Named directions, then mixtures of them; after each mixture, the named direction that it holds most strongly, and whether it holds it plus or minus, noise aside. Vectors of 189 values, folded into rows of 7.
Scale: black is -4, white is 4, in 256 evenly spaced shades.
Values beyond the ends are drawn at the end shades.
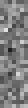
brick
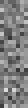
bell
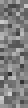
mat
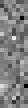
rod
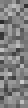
mat, minus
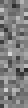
bell, plus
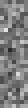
brick, plus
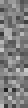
bell, minus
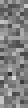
mat, plus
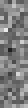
brick, plus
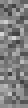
mat, plus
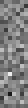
mat, minus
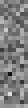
mat, plus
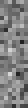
brick, minus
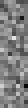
rod, plus
